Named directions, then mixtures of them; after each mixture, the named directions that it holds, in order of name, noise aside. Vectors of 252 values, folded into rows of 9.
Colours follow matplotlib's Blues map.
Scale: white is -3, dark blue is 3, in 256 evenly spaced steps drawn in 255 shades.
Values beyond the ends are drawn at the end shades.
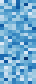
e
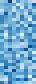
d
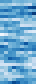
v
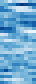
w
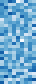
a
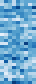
e, v.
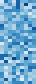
e.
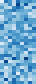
e.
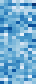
d, w.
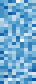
a.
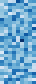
a.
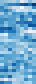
d, w.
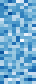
a.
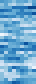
v.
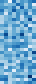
d.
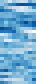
w.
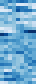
v, w.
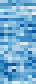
d, v.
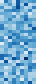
e.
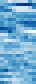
w.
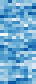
d, v.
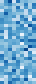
d, e.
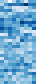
a, w.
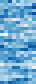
d, v.
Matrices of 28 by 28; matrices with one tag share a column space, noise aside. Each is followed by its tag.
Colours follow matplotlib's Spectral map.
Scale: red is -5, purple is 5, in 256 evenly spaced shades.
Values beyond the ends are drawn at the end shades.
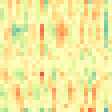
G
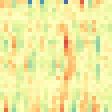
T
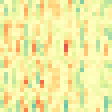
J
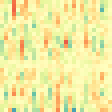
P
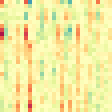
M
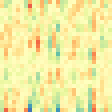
P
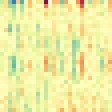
T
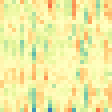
P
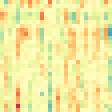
M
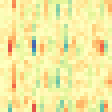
J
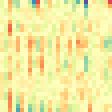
T
